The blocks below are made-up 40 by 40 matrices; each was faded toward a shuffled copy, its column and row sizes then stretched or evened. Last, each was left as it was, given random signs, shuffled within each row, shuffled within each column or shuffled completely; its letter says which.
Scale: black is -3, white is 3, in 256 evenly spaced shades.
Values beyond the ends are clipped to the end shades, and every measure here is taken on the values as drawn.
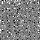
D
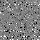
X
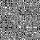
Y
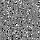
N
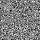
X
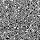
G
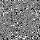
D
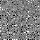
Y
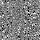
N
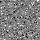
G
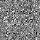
D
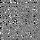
D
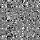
Y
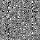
D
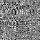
Y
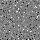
G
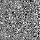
D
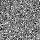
G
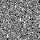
N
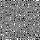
Y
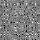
Y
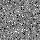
G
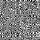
Y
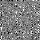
D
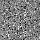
N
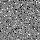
G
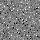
G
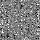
N
